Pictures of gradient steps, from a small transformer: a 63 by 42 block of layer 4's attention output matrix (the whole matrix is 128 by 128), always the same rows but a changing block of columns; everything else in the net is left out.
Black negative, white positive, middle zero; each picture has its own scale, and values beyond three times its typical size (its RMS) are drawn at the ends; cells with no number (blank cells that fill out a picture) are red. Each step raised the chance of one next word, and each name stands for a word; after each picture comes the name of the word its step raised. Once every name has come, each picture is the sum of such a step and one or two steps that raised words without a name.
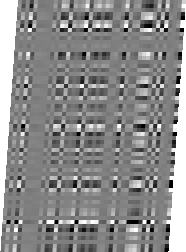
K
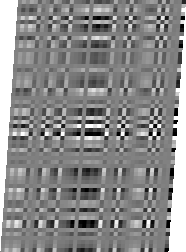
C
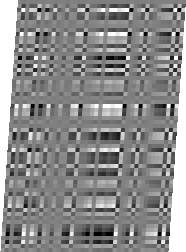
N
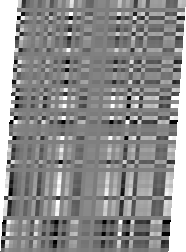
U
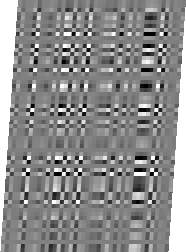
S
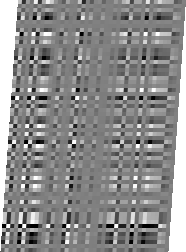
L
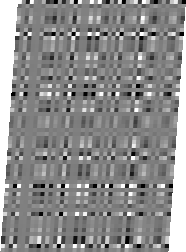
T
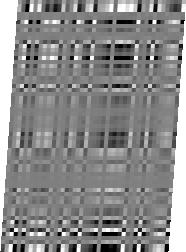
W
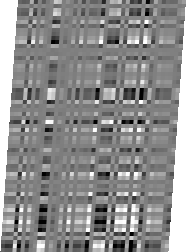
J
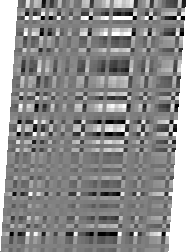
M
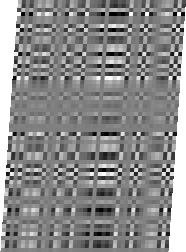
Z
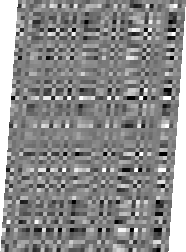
K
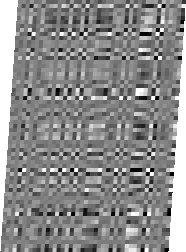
K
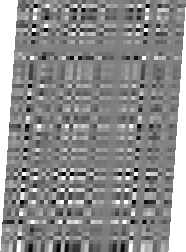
K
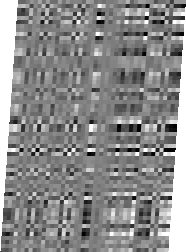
M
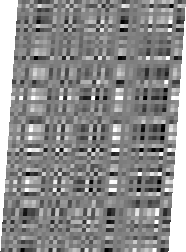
U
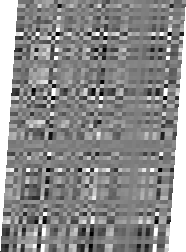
K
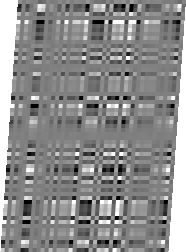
W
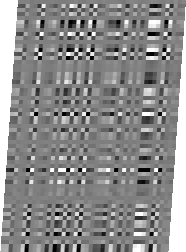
W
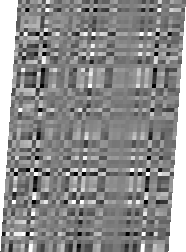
S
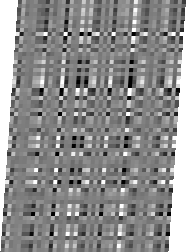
Z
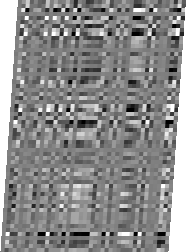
M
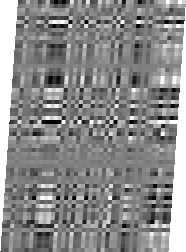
C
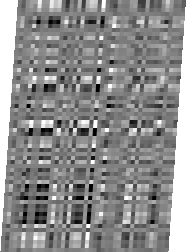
S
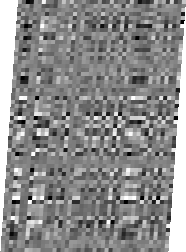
C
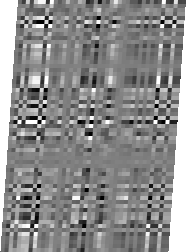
C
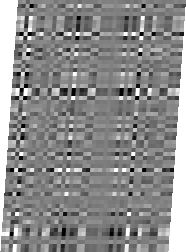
K
